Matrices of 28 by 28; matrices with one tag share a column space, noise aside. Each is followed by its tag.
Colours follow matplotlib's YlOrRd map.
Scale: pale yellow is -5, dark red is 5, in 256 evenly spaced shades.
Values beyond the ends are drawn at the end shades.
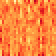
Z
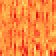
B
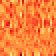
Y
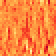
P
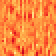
B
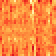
Z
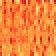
Z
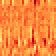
P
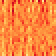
Z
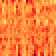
Z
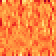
Y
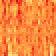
Z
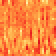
P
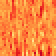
B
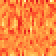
Y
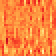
P
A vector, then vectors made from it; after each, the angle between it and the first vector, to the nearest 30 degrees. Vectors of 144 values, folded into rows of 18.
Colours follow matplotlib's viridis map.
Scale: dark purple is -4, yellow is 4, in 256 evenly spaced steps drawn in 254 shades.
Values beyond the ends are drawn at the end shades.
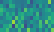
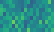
30 degrees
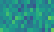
60 degrees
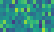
120 degrees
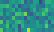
90 degrees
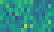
120 degrees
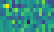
90 degrees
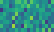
150 degrees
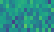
150 degrees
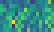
30 degrees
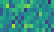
150 degrees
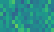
60 degrees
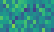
120 degrees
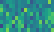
30 degrees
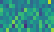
30 degrees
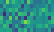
90 degrees
